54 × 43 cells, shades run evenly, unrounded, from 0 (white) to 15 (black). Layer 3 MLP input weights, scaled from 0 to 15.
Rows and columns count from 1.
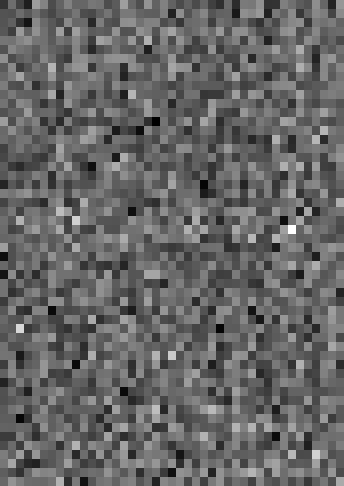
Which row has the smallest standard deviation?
10
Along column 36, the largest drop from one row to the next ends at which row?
26
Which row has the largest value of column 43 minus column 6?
41
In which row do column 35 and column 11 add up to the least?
16
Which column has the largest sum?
28
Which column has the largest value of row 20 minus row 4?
36
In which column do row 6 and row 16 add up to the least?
35
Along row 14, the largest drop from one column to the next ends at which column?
21
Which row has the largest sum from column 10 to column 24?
14
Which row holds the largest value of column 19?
6
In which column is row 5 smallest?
19
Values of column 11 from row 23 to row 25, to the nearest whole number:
5 7 7
